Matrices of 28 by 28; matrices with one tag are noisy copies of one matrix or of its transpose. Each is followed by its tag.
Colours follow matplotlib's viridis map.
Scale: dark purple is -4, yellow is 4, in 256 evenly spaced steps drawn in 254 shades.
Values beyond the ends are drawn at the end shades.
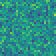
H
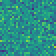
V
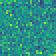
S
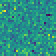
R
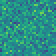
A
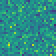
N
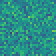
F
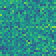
R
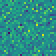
A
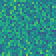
R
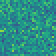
S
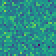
H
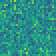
R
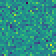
F
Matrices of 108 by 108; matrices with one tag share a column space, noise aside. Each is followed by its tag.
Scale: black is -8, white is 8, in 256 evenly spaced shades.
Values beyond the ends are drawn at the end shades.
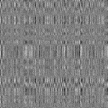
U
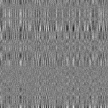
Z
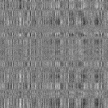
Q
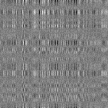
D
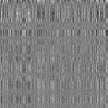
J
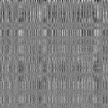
J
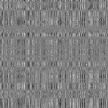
Q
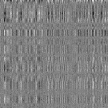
J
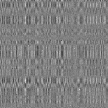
U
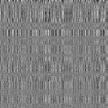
J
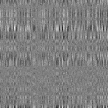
Z
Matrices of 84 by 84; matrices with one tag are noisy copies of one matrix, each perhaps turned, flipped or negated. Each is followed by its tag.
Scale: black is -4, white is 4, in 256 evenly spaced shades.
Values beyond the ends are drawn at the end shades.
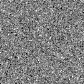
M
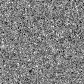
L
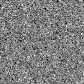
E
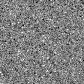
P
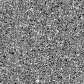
L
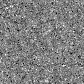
L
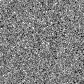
P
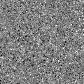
P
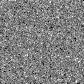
E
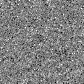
P
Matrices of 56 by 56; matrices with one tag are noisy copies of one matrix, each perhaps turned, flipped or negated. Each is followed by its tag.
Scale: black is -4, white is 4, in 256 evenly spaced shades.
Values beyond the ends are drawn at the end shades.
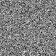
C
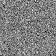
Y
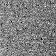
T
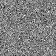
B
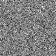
C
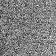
T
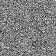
B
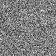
B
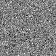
B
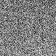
T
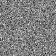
C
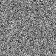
C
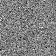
Y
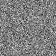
C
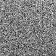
T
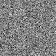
B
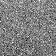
T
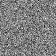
C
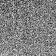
T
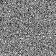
Y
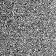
T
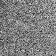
T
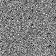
Y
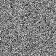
B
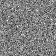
C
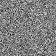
B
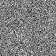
C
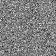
Y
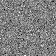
B
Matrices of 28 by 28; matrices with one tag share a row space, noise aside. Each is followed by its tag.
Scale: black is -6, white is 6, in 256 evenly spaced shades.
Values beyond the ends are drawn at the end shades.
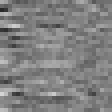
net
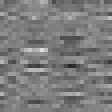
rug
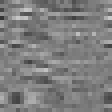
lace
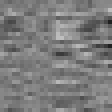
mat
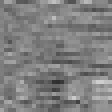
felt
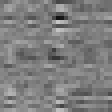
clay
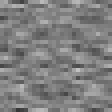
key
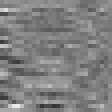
net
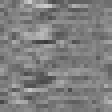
lace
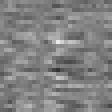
clay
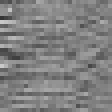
net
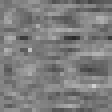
felt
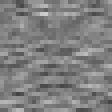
key
